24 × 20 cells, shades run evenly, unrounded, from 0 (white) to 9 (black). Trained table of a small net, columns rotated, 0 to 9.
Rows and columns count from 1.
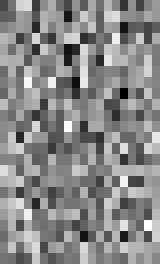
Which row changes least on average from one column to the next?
16
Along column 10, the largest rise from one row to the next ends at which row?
5
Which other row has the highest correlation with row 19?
3
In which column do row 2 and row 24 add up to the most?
9
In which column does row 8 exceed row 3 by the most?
10
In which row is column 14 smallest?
6
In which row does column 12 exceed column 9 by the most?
4
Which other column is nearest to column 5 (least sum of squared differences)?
18
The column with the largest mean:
13
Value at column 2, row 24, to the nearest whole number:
5
